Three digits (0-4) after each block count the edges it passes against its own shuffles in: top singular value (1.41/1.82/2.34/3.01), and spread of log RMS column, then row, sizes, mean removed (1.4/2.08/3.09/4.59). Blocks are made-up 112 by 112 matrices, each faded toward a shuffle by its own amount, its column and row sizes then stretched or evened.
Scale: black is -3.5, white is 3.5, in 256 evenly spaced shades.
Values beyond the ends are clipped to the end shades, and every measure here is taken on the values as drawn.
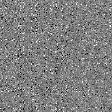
1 2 1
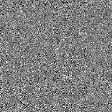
2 2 2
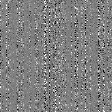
2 4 0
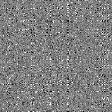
3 2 2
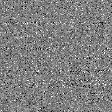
1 1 2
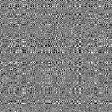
4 2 3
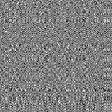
4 1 2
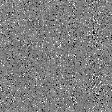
1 2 1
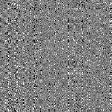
3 3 1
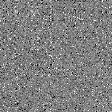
2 1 1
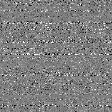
2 0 3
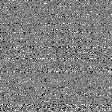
2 0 3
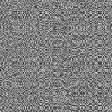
4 2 2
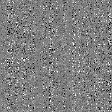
0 3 1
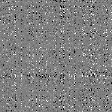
2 3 2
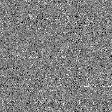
0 1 2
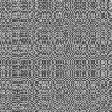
4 1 2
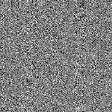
2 2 0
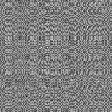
4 2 1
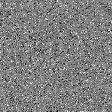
2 0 1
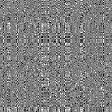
4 3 1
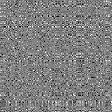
4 1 2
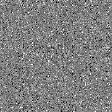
1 2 1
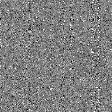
1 2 1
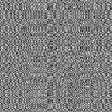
4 1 1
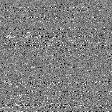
1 0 3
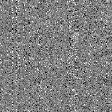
2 2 0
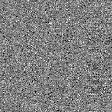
2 1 0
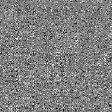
2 2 2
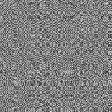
4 2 0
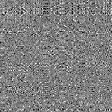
3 0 2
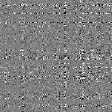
2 3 3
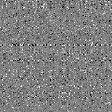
3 1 2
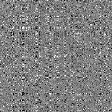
3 2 2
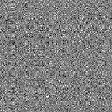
3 1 1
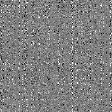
1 3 2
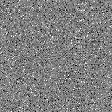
2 0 0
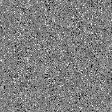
0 2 0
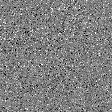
1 0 1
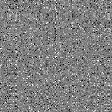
3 1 1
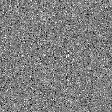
1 1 0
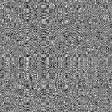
4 2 0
